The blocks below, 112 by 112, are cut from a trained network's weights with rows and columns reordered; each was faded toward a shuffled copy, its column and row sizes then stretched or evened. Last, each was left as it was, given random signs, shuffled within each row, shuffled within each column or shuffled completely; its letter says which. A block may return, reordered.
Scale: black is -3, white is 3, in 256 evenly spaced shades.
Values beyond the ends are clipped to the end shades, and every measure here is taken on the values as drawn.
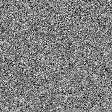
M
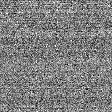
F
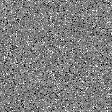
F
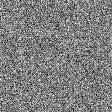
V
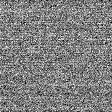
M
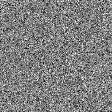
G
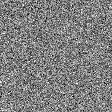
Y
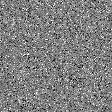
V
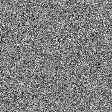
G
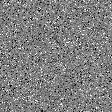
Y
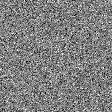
M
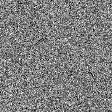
G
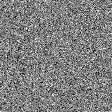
M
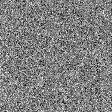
V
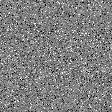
M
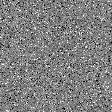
M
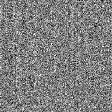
F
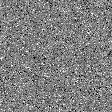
Y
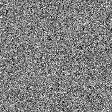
G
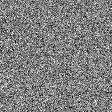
G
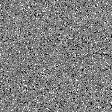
G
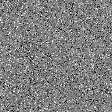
V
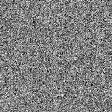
F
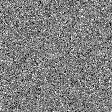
Y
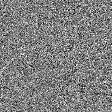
G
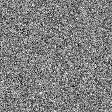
Y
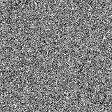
G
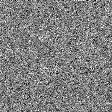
G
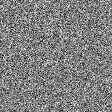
G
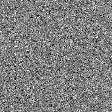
F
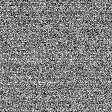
M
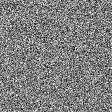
Y
